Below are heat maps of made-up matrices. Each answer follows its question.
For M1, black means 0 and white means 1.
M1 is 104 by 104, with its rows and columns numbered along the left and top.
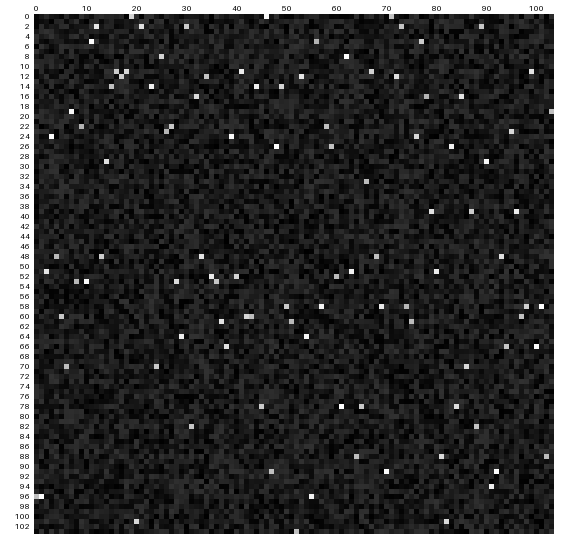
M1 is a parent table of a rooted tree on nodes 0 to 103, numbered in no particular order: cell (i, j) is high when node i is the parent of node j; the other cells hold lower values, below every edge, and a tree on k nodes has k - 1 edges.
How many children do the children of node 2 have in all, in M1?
4
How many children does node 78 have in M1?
4
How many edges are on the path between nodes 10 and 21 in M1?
4
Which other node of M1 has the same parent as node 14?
90
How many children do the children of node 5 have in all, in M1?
5
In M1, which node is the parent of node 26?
23
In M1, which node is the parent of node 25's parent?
53
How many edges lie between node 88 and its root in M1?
4
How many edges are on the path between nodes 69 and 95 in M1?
9
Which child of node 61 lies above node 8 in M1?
51
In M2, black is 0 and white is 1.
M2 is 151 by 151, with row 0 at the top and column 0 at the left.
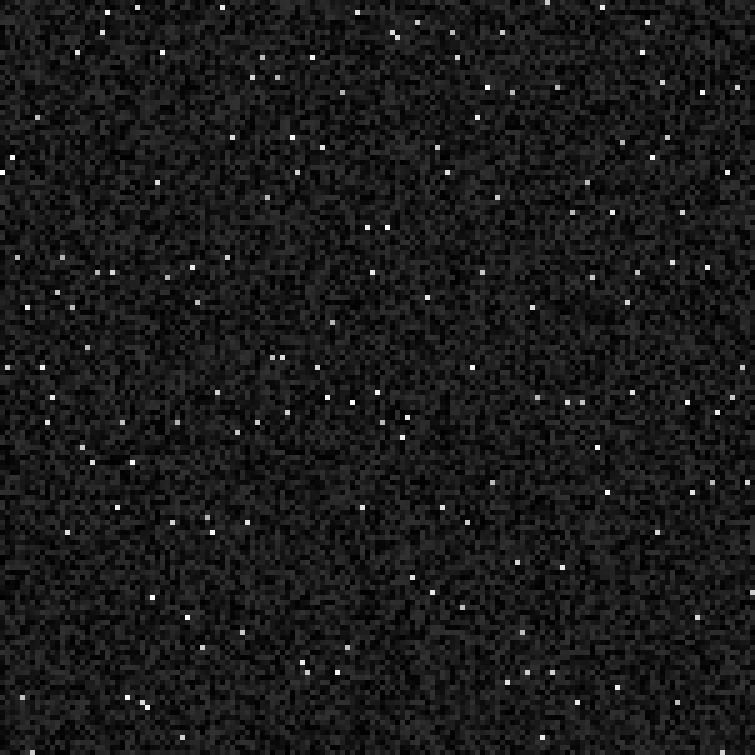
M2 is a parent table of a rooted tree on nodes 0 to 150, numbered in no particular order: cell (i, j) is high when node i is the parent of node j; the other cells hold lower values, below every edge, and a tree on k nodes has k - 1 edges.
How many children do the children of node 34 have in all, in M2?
4
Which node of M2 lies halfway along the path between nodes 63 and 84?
45
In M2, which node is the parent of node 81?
83
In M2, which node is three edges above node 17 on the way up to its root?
4
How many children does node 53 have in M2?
2
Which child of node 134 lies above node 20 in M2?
61
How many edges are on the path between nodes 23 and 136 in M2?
2
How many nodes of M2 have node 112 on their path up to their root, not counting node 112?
2
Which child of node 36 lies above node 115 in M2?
31
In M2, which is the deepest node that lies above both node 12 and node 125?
51
